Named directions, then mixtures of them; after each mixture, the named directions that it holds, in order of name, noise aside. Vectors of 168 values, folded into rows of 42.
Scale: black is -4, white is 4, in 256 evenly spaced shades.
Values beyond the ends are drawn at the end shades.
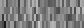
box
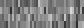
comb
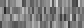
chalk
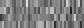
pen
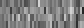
comb.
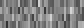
comb.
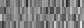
box, pen.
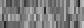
box, comb.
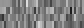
box, pen.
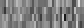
box, chalk, comb.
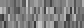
box, comb, pen.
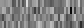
box, pen.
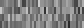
chalk, comb, pen.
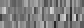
chalk, pen.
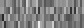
box, chalk, pen.
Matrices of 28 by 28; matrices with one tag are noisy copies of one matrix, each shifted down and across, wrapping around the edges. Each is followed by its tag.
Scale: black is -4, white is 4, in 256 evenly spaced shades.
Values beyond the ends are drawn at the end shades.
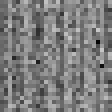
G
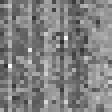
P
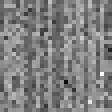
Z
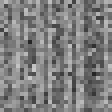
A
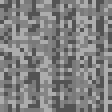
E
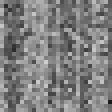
P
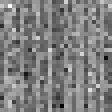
Z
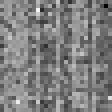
P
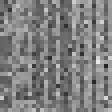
Z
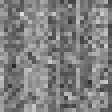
P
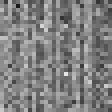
A
